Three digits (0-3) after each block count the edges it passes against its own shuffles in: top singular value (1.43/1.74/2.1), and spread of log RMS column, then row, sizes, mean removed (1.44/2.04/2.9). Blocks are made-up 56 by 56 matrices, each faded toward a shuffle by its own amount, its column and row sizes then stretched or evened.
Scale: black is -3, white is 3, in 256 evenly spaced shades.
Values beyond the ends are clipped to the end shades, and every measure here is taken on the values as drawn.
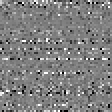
0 1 3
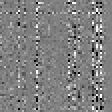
3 3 1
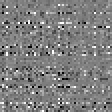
2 2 3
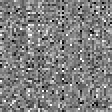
2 2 0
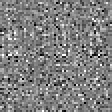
2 1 2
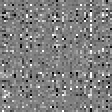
2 3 2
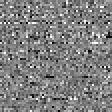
1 0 3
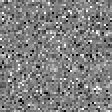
2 0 0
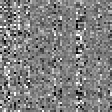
2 3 0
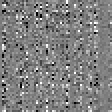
2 3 1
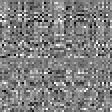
3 0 3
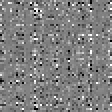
1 3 2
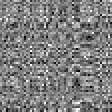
3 1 1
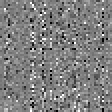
1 3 1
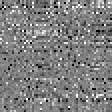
3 0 2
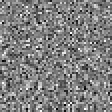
2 1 0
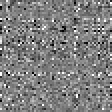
1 2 2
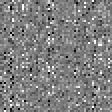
1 2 0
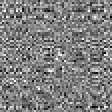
3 1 2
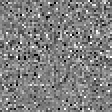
1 0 1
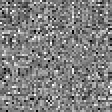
2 1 0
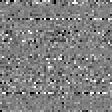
1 0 3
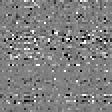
2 1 3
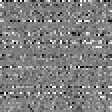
2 0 3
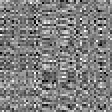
3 2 1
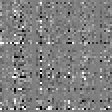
1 3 2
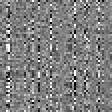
3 3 0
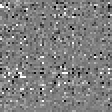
1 2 2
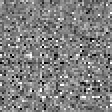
2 1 2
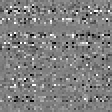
0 1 3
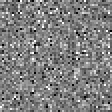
1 1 1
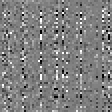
3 3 1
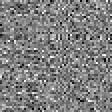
3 0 1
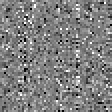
2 2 0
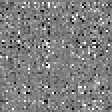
1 2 2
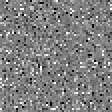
0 0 1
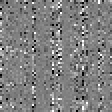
0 3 1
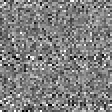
2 0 2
